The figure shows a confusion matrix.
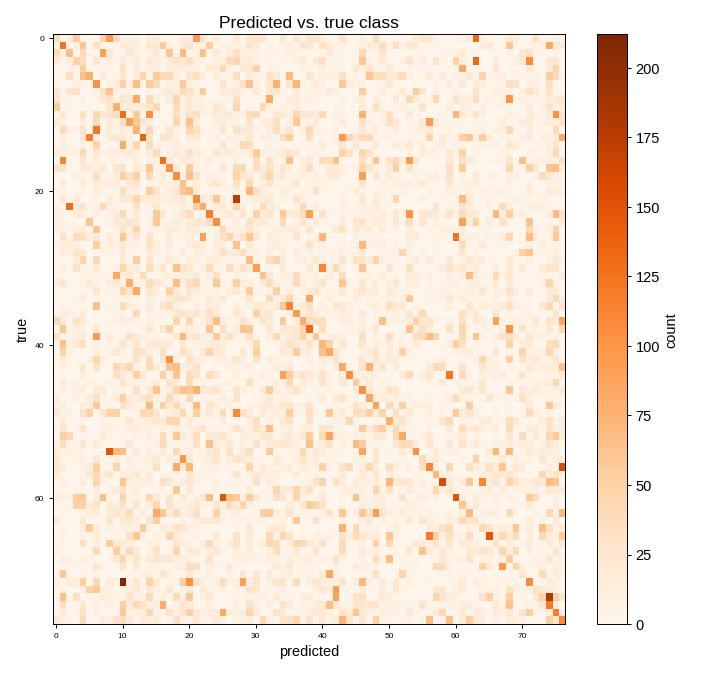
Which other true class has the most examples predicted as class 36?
6
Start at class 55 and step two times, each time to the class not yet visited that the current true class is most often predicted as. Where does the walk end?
29
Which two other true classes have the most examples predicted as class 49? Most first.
37, 51
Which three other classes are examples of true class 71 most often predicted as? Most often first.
10, 20, 28
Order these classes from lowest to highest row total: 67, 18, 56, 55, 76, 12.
55, 67, 12, 18, 76, 56
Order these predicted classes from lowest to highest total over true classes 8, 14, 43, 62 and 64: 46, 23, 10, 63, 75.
23, 63, 75, 46, 10
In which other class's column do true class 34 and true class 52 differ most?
41
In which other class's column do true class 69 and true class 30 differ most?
40
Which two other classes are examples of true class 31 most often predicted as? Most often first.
9, 62
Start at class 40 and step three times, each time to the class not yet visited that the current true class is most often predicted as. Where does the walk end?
16
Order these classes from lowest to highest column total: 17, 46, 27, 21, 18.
17, 21, 27, 18, 46
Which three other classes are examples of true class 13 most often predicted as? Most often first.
5, 43, 76
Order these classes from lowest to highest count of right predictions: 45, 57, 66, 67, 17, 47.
66, 67, 45, 57, 47, 17
